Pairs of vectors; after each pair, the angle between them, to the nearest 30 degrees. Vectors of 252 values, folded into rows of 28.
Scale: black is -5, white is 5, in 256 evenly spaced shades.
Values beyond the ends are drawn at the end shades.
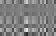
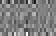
120 degrees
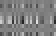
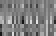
30 degrees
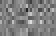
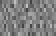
60 degrees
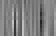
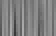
60 degrees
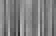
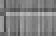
60 degrees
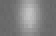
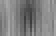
150 degrees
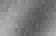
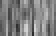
120 degrees
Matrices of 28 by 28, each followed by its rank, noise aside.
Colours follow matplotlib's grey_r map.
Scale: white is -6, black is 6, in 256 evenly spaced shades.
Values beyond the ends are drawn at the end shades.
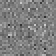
six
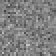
eight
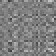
three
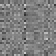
three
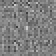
six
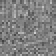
eight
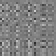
two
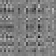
three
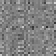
four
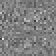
six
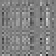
two
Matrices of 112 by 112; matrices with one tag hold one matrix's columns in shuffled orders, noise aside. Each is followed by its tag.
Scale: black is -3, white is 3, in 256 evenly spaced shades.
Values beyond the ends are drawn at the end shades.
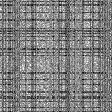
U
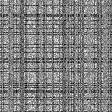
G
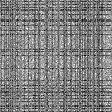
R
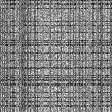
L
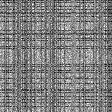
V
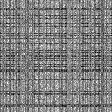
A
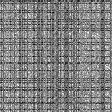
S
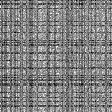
L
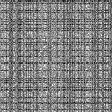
S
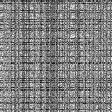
S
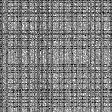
V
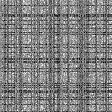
G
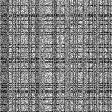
G
